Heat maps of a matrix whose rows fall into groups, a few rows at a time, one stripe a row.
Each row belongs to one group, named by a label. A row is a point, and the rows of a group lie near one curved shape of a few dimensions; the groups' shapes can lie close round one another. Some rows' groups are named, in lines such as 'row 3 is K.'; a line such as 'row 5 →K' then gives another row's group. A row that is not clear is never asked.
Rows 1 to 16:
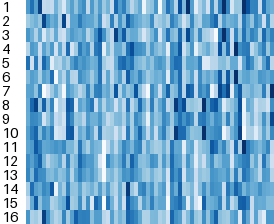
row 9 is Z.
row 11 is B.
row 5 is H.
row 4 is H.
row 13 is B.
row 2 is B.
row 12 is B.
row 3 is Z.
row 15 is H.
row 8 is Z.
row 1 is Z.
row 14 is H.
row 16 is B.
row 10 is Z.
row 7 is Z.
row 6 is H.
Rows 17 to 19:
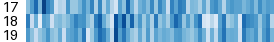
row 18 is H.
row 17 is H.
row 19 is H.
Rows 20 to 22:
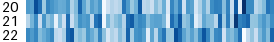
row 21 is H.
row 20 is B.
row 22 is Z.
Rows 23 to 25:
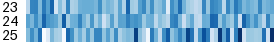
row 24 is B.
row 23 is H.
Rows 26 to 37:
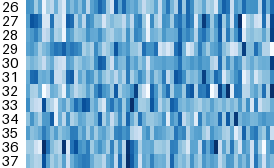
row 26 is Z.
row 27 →Z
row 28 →Z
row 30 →Z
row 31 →Z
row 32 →Z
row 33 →B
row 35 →H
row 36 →B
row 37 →B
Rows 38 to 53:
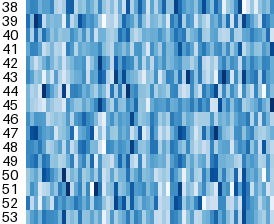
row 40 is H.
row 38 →Z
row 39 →B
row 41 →Z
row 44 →B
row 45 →Z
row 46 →B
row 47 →Z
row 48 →B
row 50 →B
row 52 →H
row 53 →B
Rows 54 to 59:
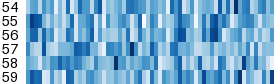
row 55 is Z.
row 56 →Z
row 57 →B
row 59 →Z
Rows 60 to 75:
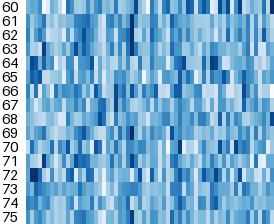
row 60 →Z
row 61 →B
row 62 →B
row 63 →B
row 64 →Z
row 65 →Z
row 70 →H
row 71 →B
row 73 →B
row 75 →B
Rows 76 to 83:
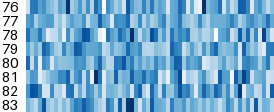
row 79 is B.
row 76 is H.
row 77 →H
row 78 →B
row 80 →H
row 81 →H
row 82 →Z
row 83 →B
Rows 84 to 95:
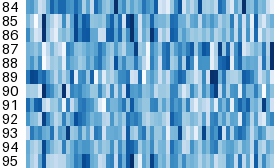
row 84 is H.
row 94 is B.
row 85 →B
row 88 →Z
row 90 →B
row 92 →B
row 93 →H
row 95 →B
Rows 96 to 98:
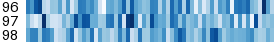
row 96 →B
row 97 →B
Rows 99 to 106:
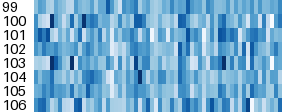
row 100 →B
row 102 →B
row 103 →B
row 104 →B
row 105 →B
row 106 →Z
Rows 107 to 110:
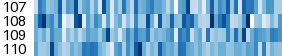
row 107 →H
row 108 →Z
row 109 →H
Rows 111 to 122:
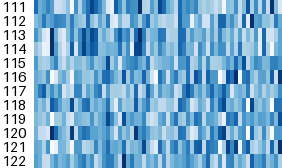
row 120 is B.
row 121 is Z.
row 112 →B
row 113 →B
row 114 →B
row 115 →H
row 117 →Z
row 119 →Z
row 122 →H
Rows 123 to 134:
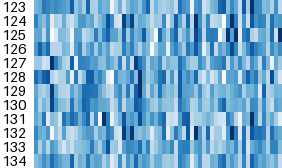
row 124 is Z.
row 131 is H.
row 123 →B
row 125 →Z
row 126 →Z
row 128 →B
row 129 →B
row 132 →Z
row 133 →H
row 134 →B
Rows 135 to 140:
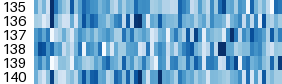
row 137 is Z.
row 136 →B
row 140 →B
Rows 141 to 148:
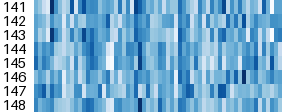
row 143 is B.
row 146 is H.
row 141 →B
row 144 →B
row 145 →B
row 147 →Z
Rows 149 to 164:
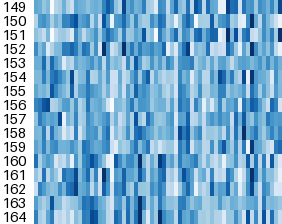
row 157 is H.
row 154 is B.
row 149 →Z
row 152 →H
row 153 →H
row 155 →B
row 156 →B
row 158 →H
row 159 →B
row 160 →B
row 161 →H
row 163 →B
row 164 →B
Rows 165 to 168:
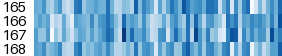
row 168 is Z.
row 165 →Z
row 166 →Z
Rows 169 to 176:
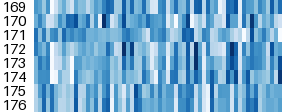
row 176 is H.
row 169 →Z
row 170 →H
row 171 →H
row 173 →Z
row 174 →Z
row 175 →H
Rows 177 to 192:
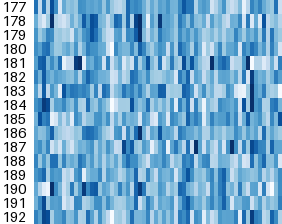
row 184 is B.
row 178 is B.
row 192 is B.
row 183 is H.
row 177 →H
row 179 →B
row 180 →B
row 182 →B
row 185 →Z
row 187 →Z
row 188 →H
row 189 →Z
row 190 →B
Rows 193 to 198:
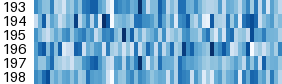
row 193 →B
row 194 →H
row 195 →H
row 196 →Z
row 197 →B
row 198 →B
